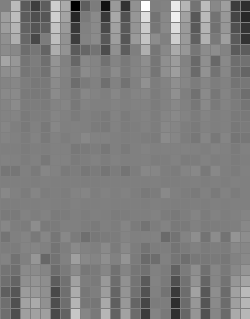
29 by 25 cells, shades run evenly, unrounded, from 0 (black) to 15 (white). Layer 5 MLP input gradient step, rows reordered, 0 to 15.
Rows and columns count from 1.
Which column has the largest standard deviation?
18
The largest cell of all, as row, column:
1, 15
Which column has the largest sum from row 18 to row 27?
25
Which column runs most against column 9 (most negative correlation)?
22
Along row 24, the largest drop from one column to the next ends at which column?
5
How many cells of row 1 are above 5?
19
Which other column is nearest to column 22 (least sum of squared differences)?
16
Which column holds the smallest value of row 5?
11
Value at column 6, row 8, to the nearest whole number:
8
